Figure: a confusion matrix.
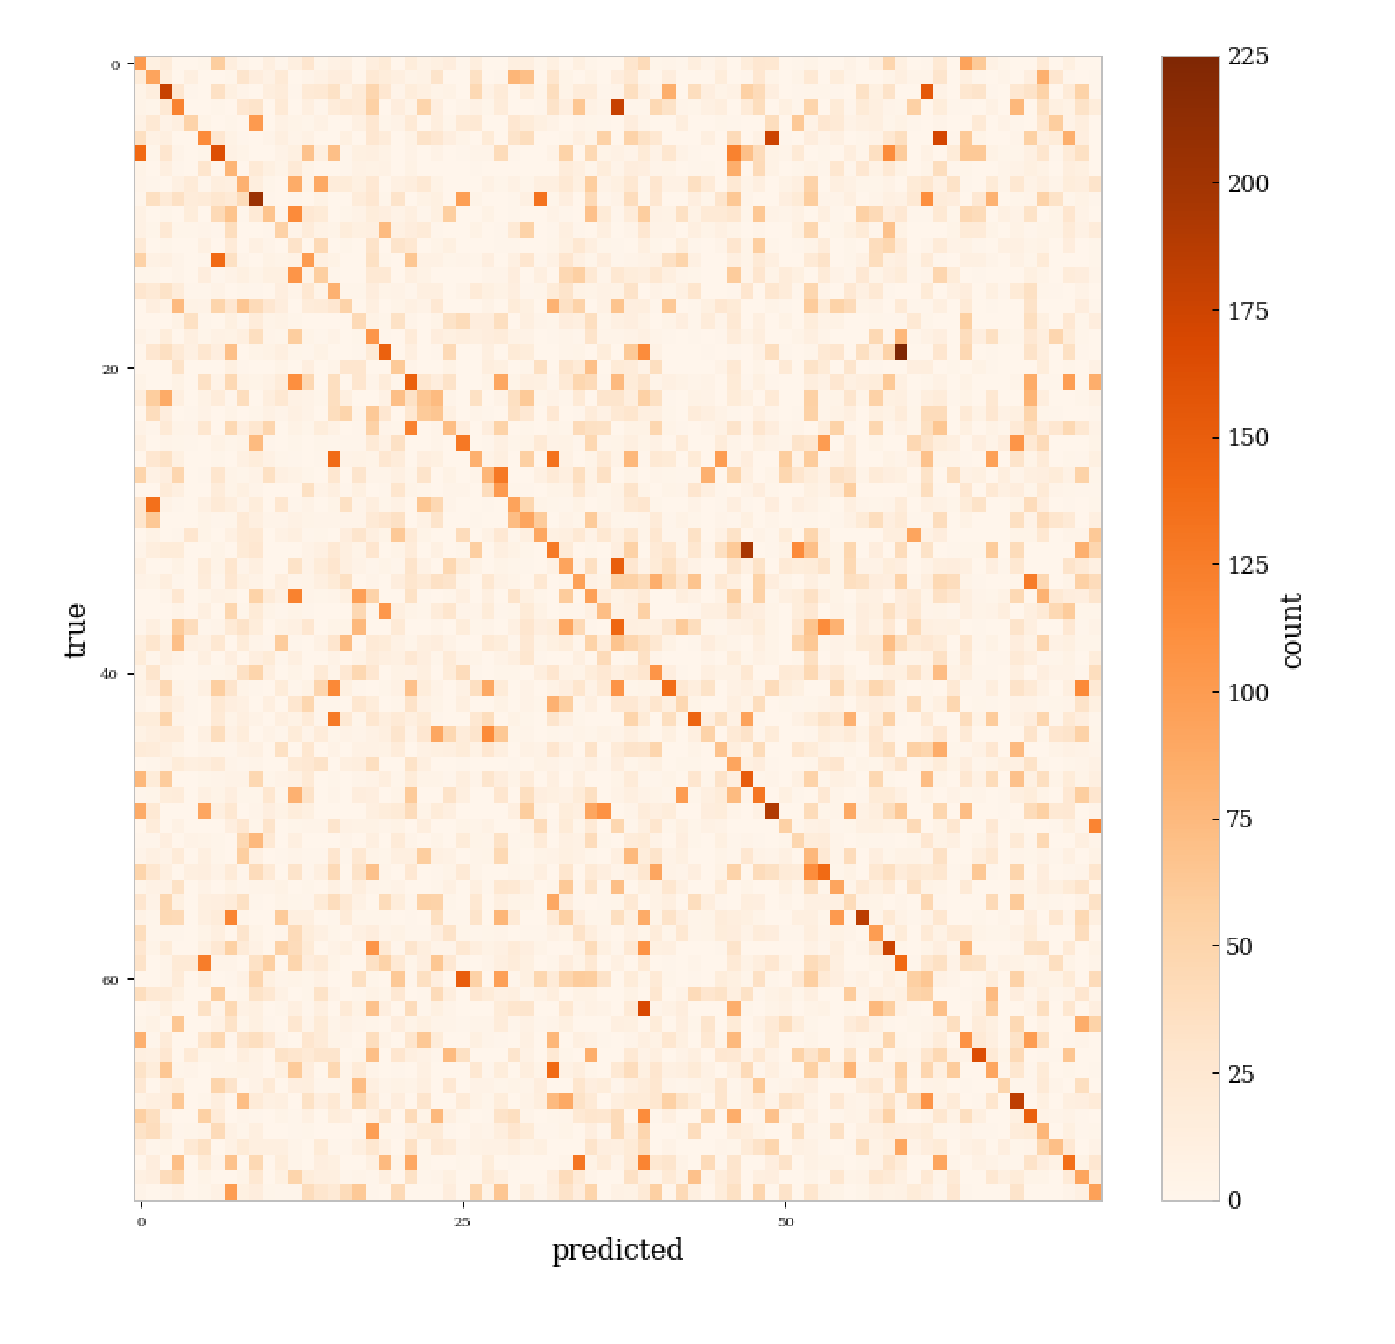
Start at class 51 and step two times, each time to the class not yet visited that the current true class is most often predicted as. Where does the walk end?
31
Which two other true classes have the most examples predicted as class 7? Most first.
56, 74
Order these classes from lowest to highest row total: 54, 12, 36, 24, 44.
12, 54, 36, 44, 24
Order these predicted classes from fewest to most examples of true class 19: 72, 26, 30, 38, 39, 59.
26, 30, 72, 38, 39, 59
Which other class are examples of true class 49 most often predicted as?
36
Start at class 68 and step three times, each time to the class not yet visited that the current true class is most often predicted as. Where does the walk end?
32
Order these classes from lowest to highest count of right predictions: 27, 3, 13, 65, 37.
27, 13, 3, 37, 65
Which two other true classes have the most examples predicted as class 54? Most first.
56, 37
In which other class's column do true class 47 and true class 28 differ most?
0
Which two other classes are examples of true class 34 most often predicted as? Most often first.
69, 40
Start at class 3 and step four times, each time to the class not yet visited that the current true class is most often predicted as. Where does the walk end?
38
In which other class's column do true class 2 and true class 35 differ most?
61
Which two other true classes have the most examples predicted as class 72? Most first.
21, 5
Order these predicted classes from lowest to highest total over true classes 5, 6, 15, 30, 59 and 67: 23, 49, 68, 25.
25, 68, 23, 49
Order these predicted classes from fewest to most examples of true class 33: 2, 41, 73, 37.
2, 73, 41, 37
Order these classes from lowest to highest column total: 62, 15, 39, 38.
15, 38, 62, 39
